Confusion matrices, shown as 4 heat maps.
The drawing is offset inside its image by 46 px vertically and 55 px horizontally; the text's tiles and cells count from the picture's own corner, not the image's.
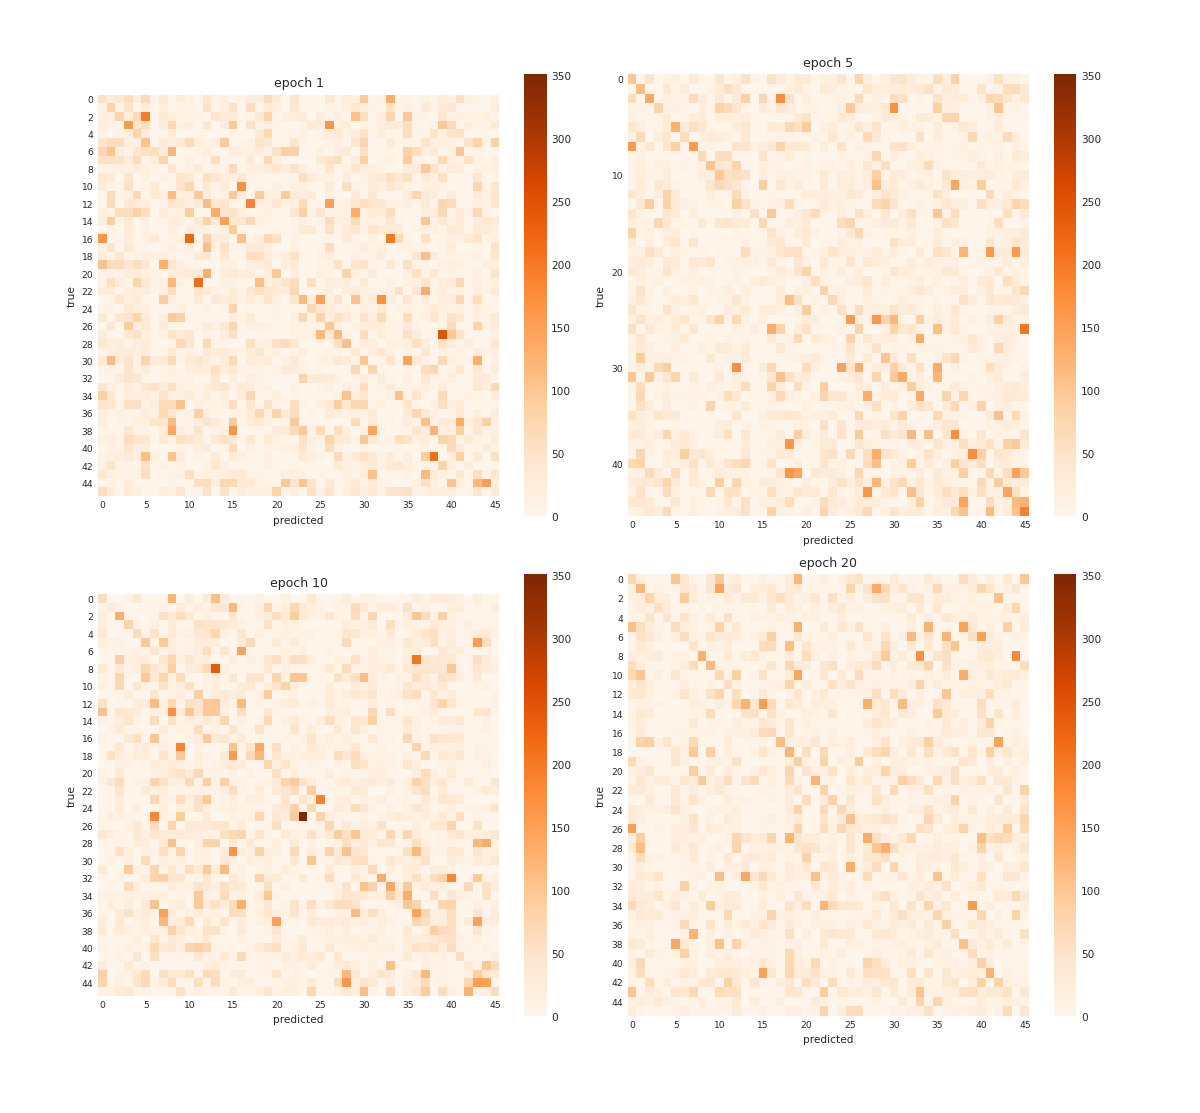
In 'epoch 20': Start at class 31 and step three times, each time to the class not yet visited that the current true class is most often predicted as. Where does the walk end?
41
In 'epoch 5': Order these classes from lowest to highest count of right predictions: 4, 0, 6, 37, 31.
4, 6, 0, 31, 37
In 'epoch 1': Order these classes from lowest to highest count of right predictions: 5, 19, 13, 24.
19, 24, 5, 13
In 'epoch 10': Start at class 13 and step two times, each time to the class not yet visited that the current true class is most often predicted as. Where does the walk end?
40
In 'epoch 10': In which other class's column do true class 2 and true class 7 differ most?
36
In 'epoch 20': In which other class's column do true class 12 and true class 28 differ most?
29
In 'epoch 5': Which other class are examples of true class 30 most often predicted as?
12
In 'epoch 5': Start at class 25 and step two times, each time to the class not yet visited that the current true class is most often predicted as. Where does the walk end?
42
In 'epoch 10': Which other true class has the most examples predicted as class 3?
31
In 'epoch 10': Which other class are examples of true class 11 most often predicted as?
19
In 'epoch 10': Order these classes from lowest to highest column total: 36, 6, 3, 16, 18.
3, 18, 16, 6, 36
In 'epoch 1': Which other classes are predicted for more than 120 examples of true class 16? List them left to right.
0, 10, 33
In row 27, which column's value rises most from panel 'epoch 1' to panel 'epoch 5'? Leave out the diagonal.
33
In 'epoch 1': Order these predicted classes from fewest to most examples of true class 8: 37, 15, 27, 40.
27, 40, 15, 37
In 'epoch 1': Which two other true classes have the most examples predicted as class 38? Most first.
41, 31
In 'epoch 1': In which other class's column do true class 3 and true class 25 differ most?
26
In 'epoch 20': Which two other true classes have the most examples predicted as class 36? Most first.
6, 12
